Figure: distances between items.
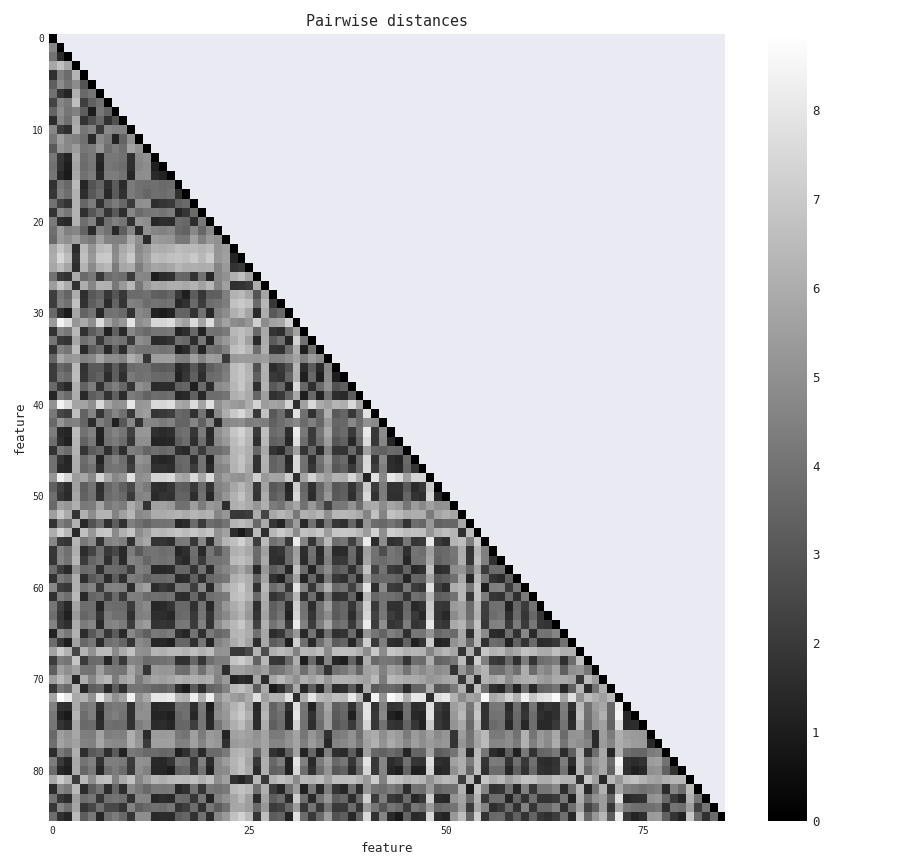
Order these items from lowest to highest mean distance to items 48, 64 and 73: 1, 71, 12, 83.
83, 1, 71, 12
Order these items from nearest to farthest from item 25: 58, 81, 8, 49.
81, 8, 58, 49
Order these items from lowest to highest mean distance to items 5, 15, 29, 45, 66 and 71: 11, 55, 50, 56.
56, 50, 55, 11
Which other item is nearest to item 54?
24
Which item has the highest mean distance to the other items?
72
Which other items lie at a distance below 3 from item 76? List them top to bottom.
12, 22, 35, 51, 69, 77
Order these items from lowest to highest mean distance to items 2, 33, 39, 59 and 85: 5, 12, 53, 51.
53, 5, 12, 51
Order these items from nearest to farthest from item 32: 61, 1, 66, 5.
61, 5, 66, 1
